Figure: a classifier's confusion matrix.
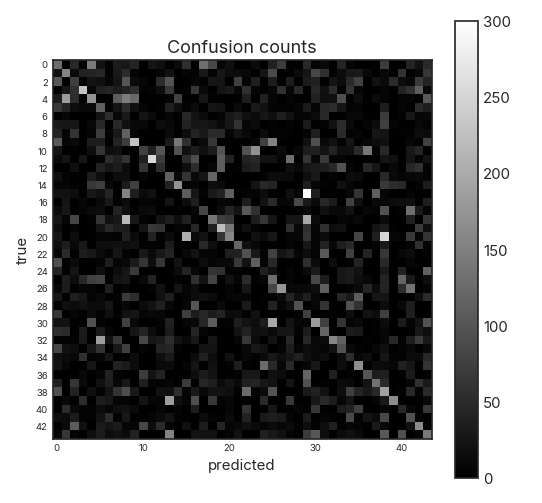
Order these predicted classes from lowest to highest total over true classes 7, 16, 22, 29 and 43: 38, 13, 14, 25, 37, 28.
14, 37, 28, 25, 13, 38
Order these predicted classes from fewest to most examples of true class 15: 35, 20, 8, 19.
19, 35, 20, 8
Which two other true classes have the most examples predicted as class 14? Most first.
9, 10
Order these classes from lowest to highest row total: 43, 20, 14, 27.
27, 14, 43, 20
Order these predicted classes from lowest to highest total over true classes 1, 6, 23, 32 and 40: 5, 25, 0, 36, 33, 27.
36, 27, 0, 33, 25, 5
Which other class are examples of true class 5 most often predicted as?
0
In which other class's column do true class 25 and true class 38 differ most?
40
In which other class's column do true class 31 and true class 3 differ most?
42
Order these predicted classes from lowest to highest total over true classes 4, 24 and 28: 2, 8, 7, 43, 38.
38, 2, 7, 8, 43
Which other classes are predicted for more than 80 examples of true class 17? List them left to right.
22, 38, 41
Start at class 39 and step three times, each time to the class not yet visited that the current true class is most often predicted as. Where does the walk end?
8
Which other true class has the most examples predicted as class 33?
32
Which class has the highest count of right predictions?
11
